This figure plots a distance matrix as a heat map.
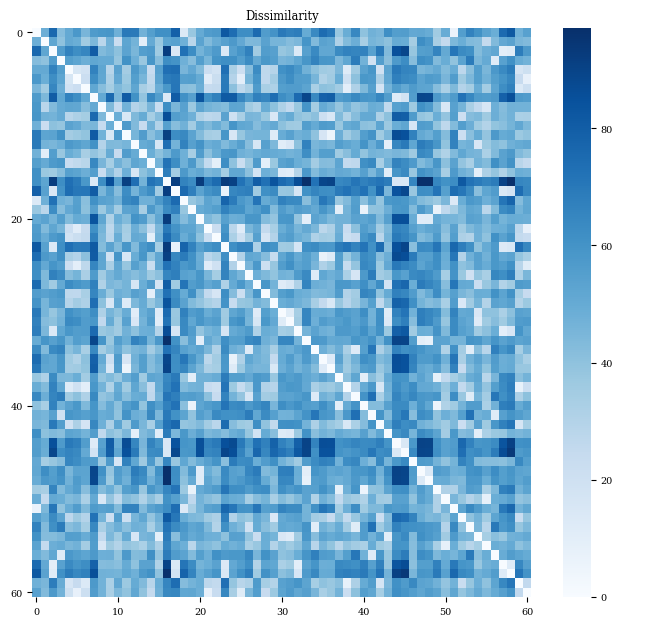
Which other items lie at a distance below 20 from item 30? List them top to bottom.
12, 15, 27, 31, 43, 54
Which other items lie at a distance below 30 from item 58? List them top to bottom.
2, 17, 23, 32, 57
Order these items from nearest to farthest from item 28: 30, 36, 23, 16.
36, 30, 23, 16
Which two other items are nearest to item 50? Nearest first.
55, 8
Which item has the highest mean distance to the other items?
16
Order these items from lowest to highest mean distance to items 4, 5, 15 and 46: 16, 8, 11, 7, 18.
8, 11, 18, 7, 16
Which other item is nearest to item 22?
14
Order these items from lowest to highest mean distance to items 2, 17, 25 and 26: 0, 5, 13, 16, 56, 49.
5, 13, 56, 49, 0, 16
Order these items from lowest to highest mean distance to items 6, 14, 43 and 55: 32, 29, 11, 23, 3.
29, 11, 32, 3, 23
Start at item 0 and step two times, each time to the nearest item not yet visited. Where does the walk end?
18
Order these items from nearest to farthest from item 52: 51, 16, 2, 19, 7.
19, 51, 2, 7, 16
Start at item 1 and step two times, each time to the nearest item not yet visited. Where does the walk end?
10
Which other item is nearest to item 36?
11
